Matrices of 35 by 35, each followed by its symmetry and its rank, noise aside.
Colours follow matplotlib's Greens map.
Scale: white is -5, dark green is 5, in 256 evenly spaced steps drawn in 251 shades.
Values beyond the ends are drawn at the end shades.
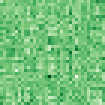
no symmetry, rank seven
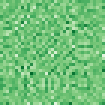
symmetric, rank six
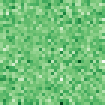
antisymmetric, rank eight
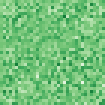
symmetric, rank eight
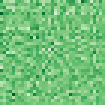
no symmetry, rank eight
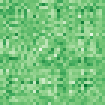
symmetric, rank six
